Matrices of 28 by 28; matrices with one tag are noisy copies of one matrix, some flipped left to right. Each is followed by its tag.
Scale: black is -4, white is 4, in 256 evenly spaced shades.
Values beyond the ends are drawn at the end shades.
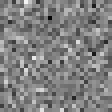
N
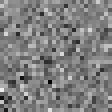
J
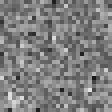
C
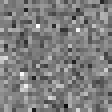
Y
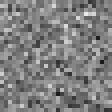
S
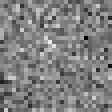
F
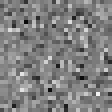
Y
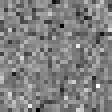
C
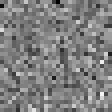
C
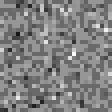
S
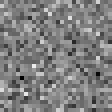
J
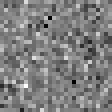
N
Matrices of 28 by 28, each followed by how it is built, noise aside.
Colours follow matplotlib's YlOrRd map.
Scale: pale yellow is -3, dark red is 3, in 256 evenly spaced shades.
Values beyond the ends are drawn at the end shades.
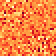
block diagonal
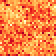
smooth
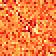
block diagonal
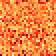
repeating columns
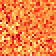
lower triangular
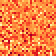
lower triangular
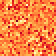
block diagonal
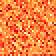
Toeplitz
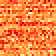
blocks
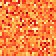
block diagonal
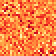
block diagonal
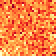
smooth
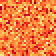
noise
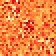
block diagonal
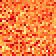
lower triangular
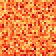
repeating columns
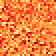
lower triangular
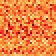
repeating columns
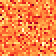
block diagonal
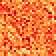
Toeplitz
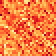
Toeplitz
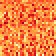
blocks
